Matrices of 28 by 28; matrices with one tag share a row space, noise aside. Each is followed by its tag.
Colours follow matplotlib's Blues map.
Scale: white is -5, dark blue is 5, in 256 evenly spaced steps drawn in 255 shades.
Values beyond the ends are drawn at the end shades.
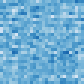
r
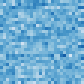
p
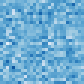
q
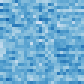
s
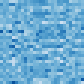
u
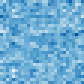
r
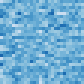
s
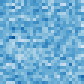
p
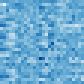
s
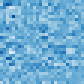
q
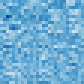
q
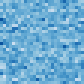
r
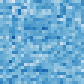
u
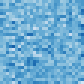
p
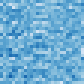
u
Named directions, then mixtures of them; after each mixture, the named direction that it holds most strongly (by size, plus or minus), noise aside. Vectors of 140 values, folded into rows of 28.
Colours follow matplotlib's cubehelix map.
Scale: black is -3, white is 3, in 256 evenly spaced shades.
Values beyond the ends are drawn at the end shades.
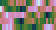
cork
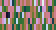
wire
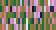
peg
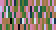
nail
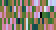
peg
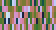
wire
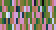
wire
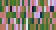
peg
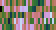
cork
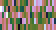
nail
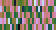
wire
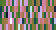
nail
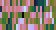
cork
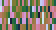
peg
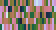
cork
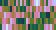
cork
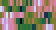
cork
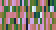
peg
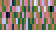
wire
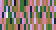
nail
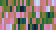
cork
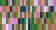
peg
